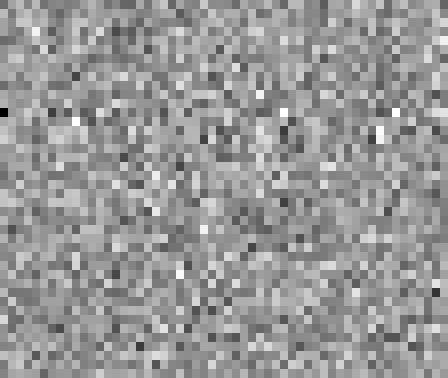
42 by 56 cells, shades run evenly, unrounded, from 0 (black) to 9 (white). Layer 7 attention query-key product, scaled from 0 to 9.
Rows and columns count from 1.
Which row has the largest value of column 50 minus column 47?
13
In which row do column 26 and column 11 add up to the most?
26
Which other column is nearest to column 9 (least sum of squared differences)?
11
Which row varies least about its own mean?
42
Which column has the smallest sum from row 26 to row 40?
24
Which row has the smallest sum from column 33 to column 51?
38
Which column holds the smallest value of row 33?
55
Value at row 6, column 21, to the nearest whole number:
7
